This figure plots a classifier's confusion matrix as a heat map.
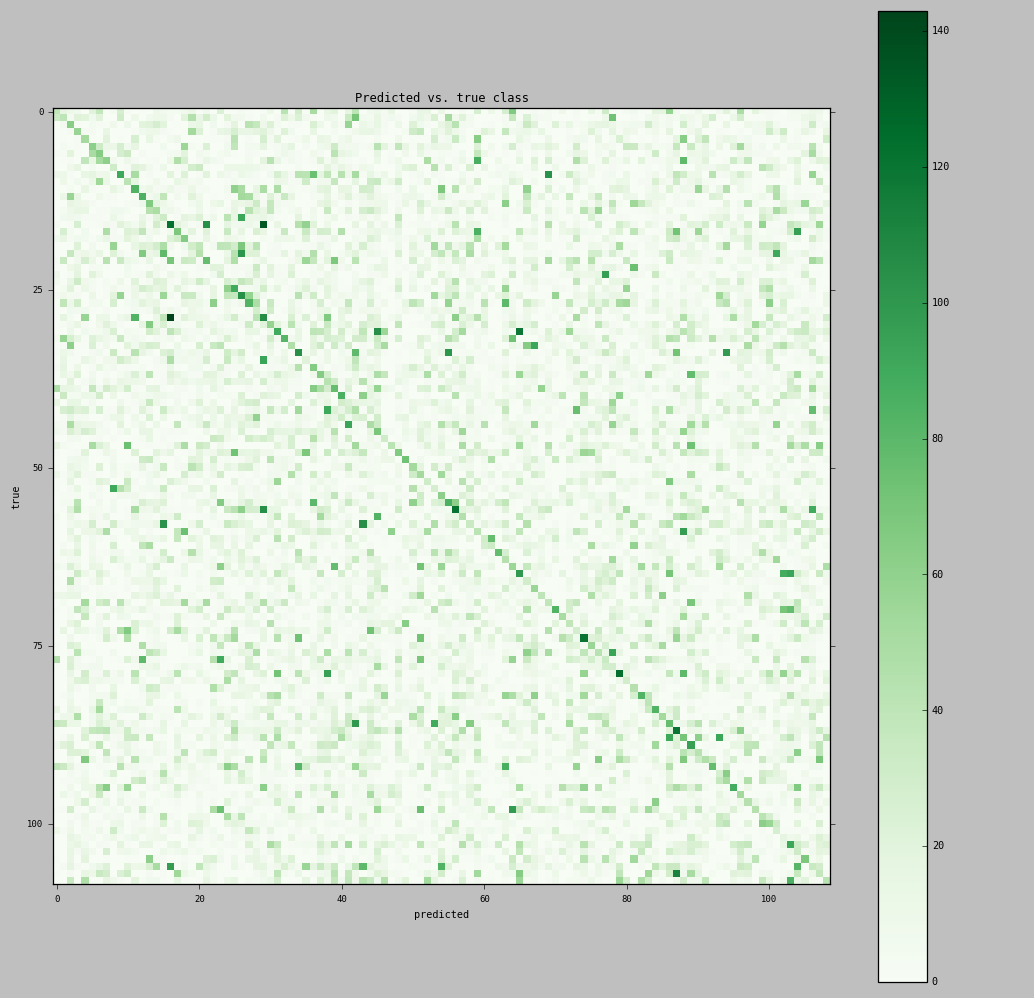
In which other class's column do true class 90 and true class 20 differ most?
26
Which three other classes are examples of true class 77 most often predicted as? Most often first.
23, 12, 51
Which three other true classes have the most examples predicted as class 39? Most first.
64, 21, 96
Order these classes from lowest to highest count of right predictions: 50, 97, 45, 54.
97, 50, 54, 45
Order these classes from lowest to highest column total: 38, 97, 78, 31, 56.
97, 31, 78, 38, 56
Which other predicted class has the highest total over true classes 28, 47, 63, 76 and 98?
78
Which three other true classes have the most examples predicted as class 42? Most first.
86, 34, 1
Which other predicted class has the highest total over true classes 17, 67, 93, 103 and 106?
104
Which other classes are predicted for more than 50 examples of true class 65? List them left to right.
86, 102, 103
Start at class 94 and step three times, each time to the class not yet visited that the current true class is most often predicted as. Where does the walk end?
6
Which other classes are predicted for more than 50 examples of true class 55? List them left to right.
23, 36, 50, 56
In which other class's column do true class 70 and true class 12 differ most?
103
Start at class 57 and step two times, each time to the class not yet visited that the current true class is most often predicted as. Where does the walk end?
88
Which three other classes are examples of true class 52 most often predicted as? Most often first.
86, 31, 57
